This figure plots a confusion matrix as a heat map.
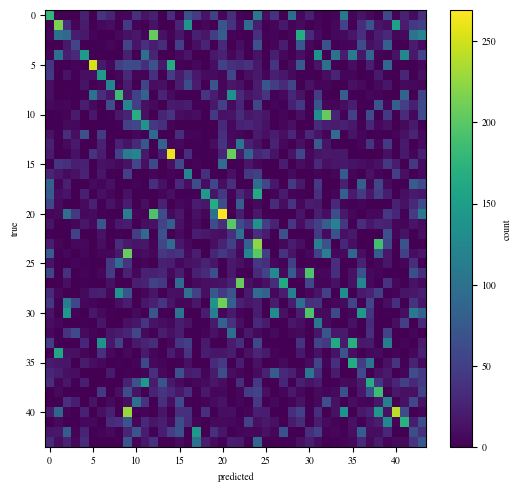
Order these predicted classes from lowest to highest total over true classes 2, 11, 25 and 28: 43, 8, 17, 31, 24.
31, 17, 43, 24, 8
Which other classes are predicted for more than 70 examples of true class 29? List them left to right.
2, 19, 20, 21
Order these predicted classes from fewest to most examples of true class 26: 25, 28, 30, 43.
43, 25, 28, 30
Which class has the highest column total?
24
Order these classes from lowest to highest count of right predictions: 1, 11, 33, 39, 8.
39, 11, 33, 8, 1
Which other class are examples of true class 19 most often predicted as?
22
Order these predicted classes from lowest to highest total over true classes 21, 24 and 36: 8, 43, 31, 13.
8, 43, 13, 31
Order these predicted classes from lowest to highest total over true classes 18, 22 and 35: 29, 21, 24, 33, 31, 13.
29, 21, 13, 33, 31, 24
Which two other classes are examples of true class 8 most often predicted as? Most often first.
21, 5
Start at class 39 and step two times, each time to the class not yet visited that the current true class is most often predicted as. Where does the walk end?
32
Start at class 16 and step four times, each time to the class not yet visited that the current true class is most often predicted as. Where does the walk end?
9
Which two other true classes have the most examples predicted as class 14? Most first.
5, 23
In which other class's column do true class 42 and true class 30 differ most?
17
